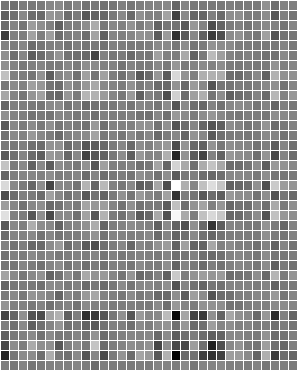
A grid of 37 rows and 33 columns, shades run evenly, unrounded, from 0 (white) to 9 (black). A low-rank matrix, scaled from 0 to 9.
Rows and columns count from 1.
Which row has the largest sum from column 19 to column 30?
36
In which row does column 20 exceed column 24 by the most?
32
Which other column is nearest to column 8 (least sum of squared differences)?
33
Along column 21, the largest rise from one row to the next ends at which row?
23
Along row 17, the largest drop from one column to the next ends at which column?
20
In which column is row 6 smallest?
24
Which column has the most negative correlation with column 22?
7
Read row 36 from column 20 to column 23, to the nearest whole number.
9 5 5 7
